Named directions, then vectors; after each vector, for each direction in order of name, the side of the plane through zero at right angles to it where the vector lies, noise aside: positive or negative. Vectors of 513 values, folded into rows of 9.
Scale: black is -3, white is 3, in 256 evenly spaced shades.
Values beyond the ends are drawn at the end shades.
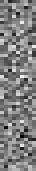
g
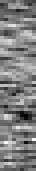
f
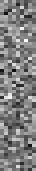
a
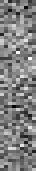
positive, positive, positive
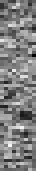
negative, positive, positive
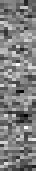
positive, positive, negative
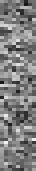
positive, positive, negative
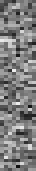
negative, positive, positive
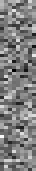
positive, negative, negative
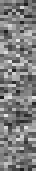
positive, positive, negative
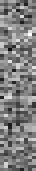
positive, positive, negative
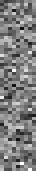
negative, positive, positive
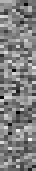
positive, positive, negative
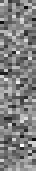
positive, negative, positive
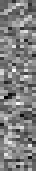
negative, positive, positive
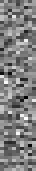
positive, negative, positive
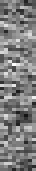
positive, positive, negative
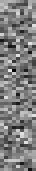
positive, negative, negative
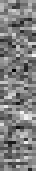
positive, negative, negative
